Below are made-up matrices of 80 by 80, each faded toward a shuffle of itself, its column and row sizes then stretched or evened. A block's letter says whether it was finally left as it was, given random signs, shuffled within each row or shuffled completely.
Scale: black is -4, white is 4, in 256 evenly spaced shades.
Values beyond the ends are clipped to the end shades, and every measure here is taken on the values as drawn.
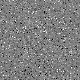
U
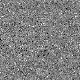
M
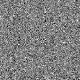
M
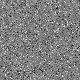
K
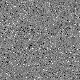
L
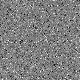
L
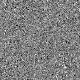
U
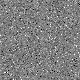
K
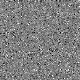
M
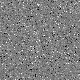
K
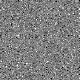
M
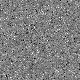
K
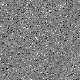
M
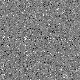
U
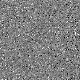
U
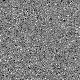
K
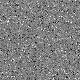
L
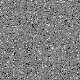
M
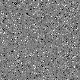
U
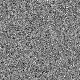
K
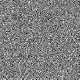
M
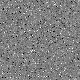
K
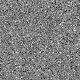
L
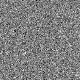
L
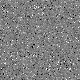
L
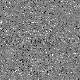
M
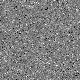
K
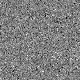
L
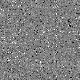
M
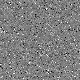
L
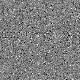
U
